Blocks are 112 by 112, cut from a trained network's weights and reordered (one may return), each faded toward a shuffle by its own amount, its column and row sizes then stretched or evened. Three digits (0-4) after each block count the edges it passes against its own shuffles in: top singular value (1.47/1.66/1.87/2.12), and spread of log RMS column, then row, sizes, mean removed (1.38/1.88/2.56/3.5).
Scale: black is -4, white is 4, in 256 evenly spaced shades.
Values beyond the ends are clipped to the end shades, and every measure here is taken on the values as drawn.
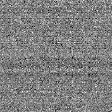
2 2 2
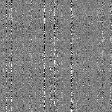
3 4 0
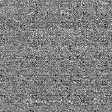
2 2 2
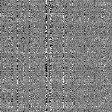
3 4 1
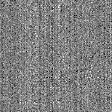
3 2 2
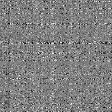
1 1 4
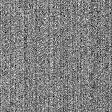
3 0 0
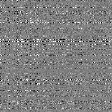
3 2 4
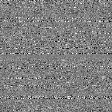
2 0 4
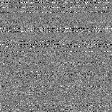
2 0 4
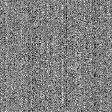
2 2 1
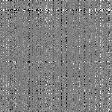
4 4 3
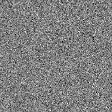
1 1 0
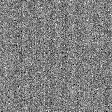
0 0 0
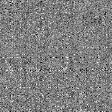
0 1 3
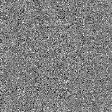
0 3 1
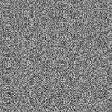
4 2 1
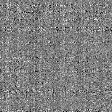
1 0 3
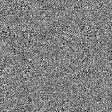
0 1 2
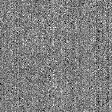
1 2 1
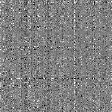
2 3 3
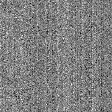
2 2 0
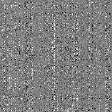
1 4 3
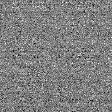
0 2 1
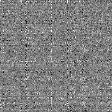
1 3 2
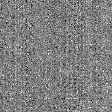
1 2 2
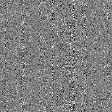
0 4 0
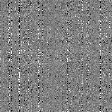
2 4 1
